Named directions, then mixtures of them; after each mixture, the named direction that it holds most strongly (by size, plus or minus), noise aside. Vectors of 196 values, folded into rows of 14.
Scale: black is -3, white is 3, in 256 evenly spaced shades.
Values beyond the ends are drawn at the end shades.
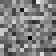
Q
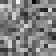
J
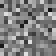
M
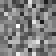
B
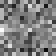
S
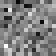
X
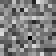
Q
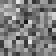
J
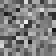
M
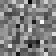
B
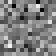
S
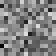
M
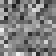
S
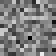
Q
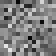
X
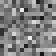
Q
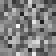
B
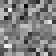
S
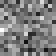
S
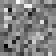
X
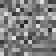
M
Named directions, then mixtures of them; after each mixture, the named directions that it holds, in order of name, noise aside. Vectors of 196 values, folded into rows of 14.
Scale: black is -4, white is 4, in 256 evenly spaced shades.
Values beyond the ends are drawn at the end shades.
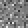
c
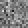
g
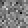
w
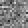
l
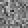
g.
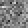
l, w.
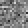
l.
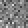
c.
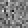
g.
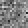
l.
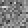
l, w.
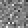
c.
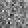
c, g.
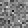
g, l.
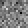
w.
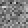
l, w.
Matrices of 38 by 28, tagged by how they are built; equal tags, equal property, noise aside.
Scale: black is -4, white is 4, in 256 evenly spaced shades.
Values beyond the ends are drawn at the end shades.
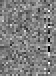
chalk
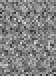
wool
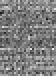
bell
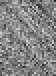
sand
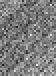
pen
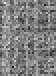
bell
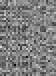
bell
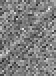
pen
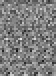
wool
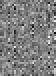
chalk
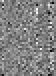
chalk
